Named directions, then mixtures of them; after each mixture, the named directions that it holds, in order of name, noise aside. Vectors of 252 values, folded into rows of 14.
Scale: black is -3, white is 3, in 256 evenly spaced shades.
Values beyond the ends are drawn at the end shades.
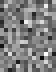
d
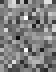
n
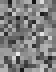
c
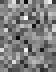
n.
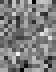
c, n.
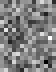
c, d, n.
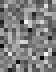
d.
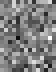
c, d, n.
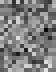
c, n.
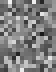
c.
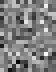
c, d, n.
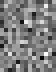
d.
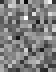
n.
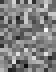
c, d, n.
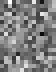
c.
